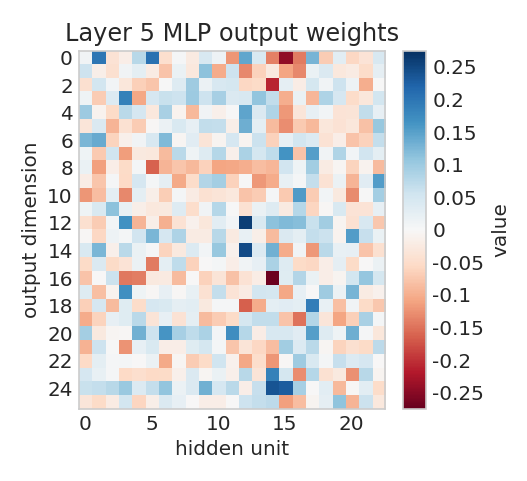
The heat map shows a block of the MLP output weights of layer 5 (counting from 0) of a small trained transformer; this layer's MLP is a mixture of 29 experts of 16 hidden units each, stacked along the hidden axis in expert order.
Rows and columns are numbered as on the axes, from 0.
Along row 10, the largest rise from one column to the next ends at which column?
16
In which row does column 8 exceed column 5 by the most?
2
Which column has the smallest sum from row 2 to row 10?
20
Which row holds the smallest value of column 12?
18
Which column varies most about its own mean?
14
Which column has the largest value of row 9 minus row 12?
22
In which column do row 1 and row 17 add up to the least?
15
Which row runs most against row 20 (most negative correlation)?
11
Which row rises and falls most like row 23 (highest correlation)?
7
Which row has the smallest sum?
8
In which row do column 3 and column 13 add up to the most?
3
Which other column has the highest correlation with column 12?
13
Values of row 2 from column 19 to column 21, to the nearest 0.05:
0.05 0 -0.1
